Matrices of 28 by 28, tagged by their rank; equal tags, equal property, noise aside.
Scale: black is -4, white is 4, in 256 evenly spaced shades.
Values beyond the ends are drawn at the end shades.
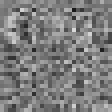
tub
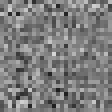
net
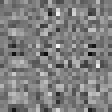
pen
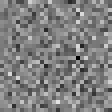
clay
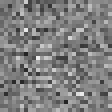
clay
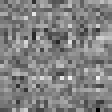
tub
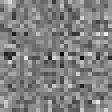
tub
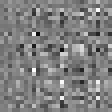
pen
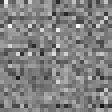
net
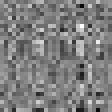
pen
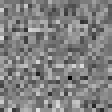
clay
